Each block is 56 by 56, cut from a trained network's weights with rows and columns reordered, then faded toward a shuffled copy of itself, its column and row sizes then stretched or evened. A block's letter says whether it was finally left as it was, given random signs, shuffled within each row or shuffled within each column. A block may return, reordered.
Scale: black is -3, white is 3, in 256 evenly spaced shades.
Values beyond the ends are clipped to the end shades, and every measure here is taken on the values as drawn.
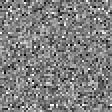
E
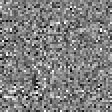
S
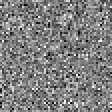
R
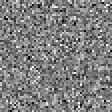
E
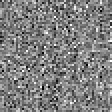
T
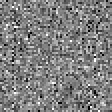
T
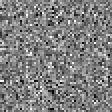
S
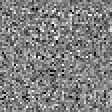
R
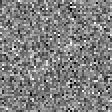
T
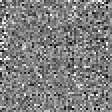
R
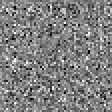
R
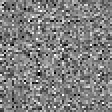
S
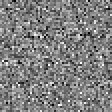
E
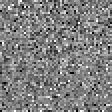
E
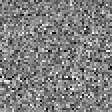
E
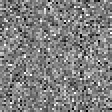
T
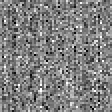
T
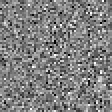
T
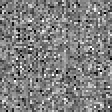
T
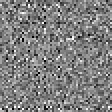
S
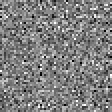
R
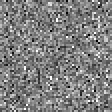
T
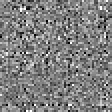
S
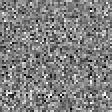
R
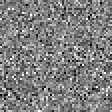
E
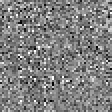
R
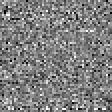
E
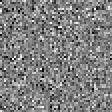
R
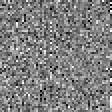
T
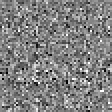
R
